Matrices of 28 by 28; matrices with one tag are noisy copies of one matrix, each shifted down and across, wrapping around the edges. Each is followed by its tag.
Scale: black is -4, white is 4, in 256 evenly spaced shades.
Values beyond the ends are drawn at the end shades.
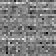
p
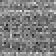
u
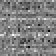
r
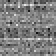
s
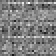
s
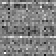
s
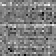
p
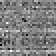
p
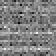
r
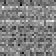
u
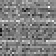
p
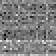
u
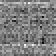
u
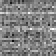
r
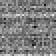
r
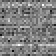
r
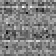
s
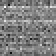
u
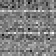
s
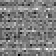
r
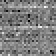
p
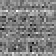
u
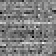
p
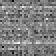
p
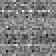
s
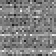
r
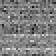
u
